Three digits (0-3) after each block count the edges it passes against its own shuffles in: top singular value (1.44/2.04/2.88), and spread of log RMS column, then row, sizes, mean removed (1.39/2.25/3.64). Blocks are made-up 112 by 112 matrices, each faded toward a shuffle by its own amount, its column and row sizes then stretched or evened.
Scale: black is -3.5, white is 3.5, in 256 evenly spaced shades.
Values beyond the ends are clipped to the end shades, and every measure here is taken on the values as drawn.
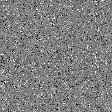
0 1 1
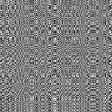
3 3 2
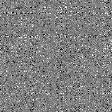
1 2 2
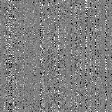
1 3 0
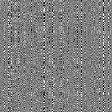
3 3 1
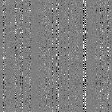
2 3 1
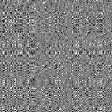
3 2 2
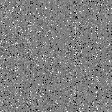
1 2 0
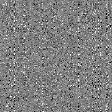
2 2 1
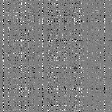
2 3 2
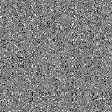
2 1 1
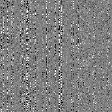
2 3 0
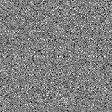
2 0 1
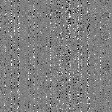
1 3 1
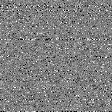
1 0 2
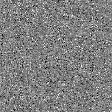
1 1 0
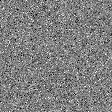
0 0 0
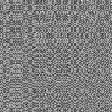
3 1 0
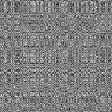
3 0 2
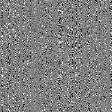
1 3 0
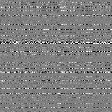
3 0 3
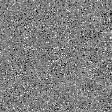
1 1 1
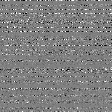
1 0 3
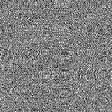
2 0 0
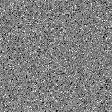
1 0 0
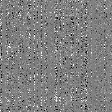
1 3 1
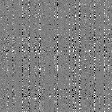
2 3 2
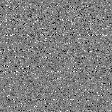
0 0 2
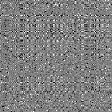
3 1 2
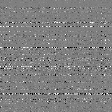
1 1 3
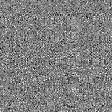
2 0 1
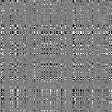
3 3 3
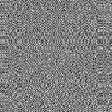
3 0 1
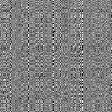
3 3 0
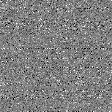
1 0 2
